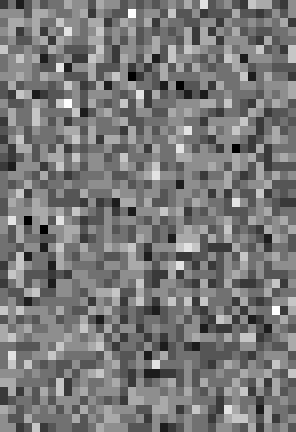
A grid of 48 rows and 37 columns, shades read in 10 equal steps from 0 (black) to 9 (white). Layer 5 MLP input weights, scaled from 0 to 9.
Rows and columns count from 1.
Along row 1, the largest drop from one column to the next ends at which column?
27
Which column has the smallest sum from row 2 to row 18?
11
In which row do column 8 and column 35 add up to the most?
35
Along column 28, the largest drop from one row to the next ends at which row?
37
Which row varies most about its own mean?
7
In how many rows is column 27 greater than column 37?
14
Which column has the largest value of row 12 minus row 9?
9
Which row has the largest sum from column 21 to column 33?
6
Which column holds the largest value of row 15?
24
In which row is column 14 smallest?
10
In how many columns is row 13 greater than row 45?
13
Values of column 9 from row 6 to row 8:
3 5 1
